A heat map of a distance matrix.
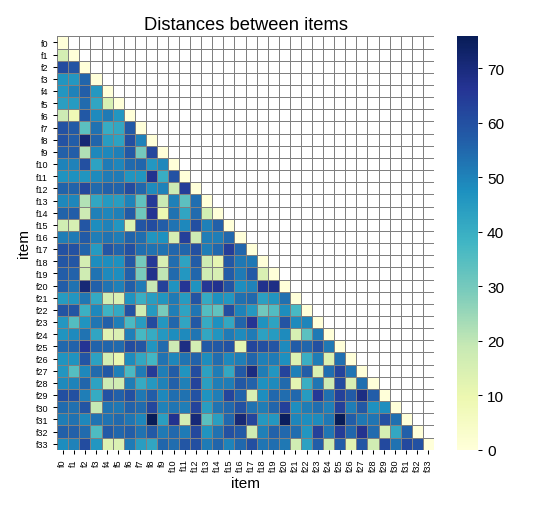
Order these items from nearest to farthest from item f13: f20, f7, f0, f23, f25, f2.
f2, f7, f23, f0, f25, f20
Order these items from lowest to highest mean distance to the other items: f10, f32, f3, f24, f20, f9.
f24, f9, f3, f10, f32, f20
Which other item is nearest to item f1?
f6
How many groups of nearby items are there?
10
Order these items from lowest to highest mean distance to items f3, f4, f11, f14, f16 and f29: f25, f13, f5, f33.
f13, f5, f33, f25
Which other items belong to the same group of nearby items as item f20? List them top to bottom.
f8
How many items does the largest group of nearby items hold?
7
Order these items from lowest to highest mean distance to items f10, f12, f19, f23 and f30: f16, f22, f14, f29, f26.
f16, f14, f22, f26, f29
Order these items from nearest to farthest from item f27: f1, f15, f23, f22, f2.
f23, f1, f15, f2, f22
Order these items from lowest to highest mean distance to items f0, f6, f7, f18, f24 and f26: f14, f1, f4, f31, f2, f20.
f4, f1, f14, f2, f31, f20
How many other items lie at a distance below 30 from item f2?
5
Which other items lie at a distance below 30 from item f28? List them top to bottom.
f4, f5, f21, f24, f26, f33
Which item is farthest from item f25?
f31
